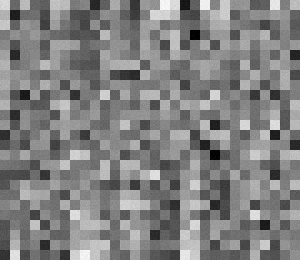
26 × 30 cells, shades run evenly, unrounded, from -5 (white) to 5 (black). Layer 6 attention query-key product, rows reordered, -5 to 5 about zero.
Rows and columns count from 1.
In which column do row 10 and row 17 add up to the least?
11
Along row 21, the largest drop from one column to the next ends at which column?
19
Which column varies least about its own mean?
24
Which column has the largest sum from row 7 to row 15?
2
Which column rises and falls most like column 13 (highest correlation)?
14
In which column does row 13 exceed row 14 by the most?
22
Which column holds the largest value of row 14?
28
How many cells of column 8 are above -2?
23
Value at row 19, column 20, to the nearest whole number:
-3
